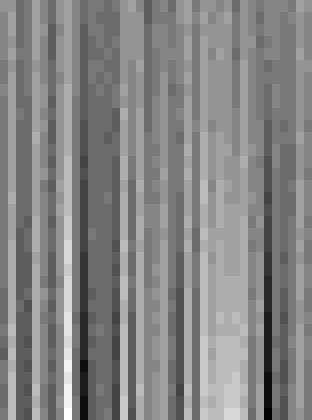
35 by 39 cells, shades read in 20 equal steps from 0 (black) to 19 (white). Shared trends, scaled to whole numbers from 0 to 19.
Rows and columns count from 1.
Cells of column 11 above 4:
21
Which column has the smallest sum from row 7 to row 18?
11
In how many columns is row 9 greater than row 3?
7
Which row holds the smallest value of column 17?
35
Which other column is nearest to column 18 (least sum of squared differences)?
31
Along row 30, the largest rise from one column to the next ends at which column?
16
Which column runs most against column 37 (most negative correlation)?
32
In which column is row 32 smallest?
34
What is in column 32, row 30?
9
